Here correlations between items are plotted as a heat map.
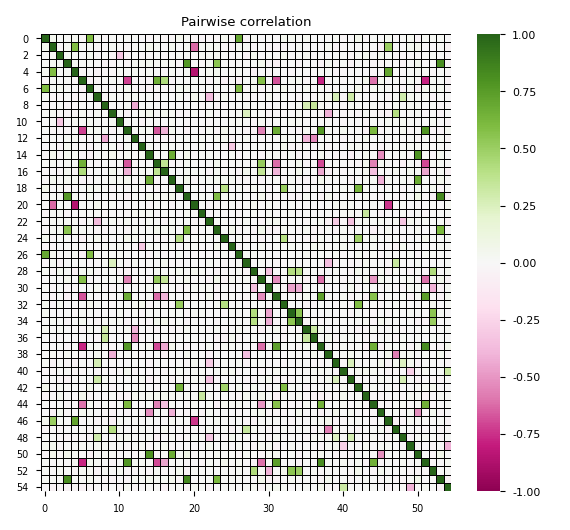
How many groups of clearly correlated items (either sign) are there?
14
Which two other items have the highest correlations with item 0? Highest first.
26, 6
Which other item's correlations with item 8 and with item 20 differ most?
4
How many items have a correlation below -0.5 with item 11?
3
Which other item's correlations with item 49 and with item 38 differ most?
47
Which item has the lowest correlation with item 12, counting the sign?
36
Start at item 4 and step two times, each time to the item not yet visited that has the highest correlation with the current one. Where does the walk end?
1
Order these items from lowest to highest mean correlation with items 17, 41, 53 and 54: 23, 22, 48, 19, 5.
22, 5, 48, 23, 19
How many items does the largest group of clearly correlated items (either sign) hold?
9
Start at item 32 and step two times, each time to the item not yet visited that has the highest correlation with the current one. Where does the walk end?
18
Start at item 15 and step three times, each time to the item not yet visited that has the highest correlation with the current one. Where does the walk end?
16
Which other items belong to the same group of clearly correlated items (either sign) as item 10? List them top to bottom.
2
